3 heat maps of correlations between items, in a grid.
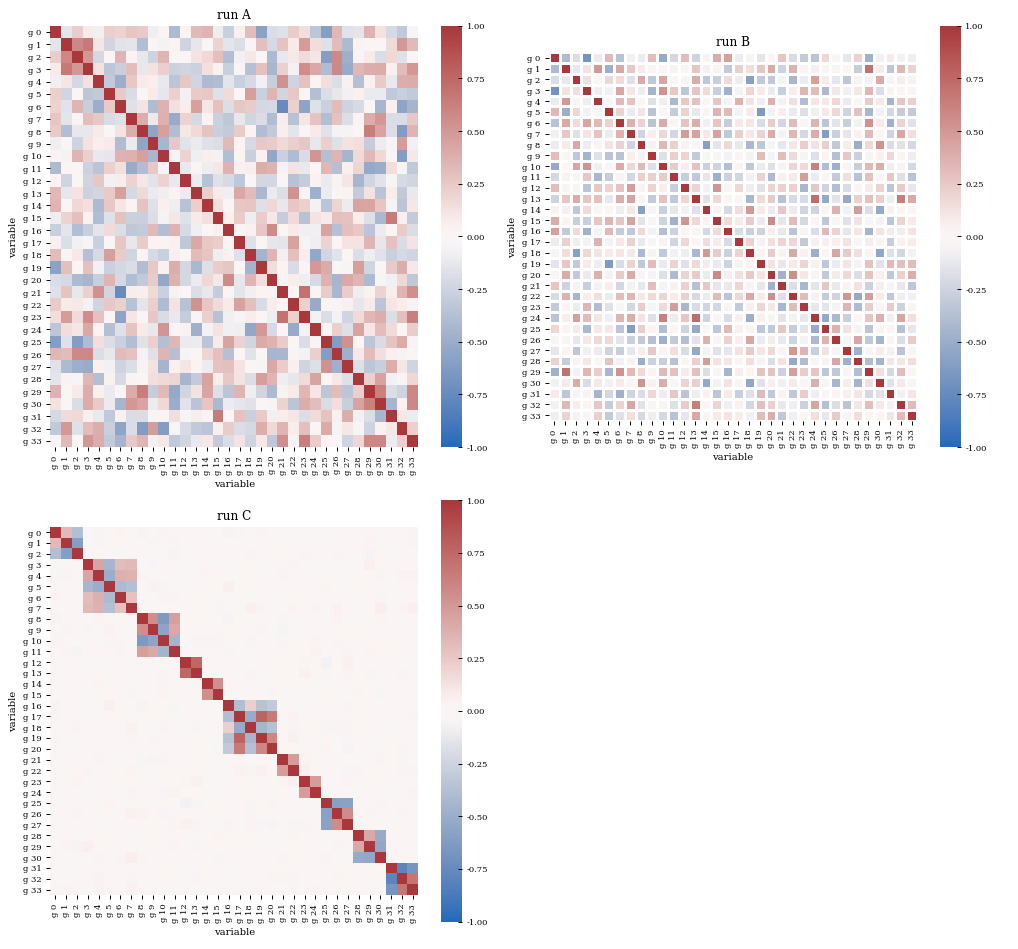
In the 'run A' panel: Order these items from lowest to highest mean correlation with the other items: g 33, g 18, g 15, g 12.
g 12, g 18, g 15, g 33
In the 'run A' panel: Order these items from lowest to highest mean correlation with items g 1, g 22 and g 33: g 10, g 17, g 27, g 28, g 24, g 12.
g 12, g 27, g 10, g 24, g 28, g 17
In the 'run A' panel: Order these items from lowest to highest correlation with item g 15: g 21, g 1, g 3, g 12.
g 21, g 12, g 3, g 1
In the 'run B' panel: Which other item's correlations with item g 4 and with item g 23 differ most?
g 11
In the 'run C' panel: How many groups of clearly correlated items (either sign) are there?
11
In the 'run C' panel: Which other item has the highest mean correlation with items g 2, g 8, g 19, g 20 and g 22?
g 17
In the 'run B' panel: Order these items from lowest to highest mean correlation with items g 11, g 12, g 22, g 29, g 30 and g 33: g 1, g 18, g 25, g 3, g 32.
g 25, g 18, g 3, g 32, g 1
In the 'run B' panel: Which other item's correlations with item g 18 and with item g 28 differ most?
g 22
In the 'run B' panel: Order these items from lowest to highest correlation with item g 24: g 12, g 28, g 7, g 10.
g 28, g 12, g 7, g 10
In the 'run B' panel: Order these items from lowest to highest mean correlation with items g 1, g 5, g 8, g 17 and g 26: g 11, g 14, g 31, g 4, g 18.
g 31, g 11, g 14, g 18, g 4
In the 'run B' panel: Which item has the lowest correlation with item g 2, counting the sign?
g 18
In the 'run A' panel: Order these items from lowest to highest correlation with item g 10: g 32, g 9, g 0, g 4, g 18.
g 32, g 9, g 18, g 4, g 0
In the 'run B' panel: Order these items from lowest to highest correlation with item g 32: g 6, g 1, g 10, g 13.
g 10, g 6, g 1, g 13
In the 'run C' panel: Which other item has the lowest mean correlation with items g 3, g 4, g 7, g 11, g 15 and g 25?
g 5
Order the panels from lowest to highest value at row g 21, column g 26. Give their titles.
run A, run B, run C
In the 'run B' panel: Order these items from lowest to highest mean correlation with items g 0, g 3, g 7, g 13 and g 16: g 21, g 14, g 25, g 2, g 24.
g 25, g 21, g 14, g 2, g 24
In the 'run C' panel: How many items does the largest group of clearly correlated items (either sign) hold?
5
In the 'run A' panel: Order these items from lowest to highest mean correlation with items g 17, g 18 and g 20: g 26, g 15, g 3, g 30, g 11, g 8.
g 3, g 26, g 30, g 8, g 15, g 11
